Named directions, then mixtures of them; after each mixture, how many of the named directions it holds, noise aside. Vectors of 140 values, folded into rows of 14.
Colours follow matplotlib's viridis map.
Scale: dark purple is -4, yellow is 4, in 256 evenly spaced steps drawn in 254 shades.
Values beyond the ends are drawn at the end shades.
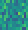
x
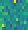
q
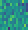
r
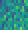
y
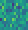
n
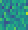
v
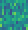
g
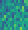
one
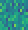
four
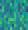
four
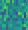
one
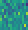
four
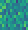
three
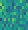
one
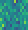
one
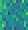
four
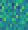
one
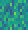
four
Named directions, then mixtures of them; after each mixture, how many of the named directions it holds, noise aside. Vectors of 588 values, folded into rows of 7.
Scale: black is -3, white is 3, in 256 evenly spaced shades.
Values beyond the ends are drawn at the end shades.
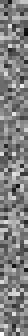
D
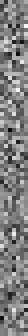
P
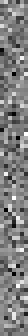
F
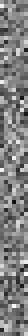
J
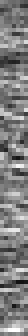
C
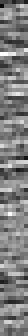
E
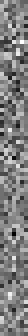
one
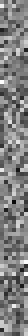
one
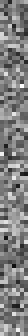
two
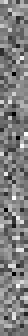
one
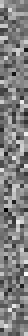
two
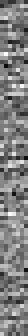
two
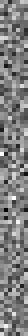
three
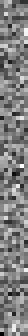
two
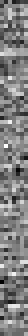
four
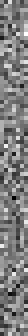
three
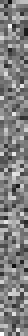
one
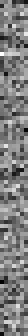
two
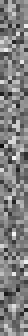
two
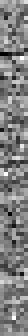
three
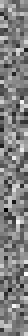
two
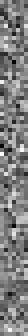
four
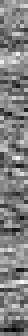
one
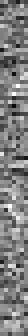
three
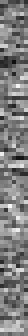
three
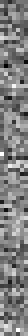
four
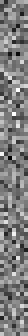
two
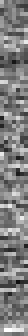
two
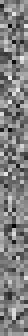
two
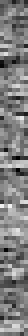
two
